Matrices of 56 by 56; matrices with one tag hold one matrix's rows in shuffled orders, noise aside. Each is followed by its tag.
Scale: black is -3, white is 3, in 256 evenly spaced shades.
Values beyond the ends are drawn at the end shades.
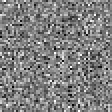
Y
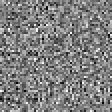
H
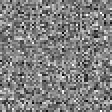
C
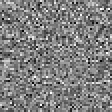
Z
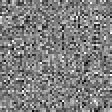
C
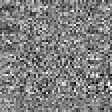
Z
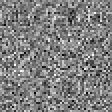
Y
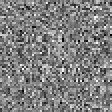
C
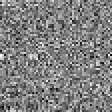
H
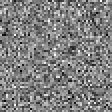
Y
